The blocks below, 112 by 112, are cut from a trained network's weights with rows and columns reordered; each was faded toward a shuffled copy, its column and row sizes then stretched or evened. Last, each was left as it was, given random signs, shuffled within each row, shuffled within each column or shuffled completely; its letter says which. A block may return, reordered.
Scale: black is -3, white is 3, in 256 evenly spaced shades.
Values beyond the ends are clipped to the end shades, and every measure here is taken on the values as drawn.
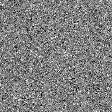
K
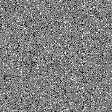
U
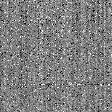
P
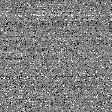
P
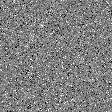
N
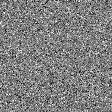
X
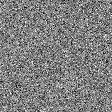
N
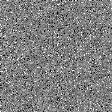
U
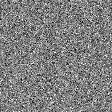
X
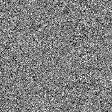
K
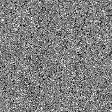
K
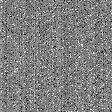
K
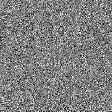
P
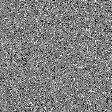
K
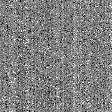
P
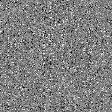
U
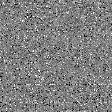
U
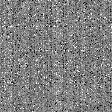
P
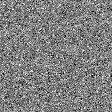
X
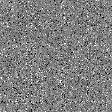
U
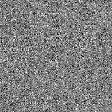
P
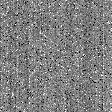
K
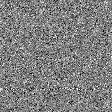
X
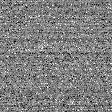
X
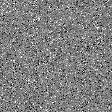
K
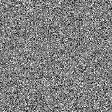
P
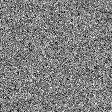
N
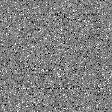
U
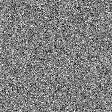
X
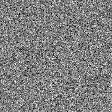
K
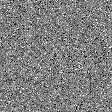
N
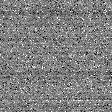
X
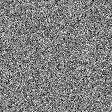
N
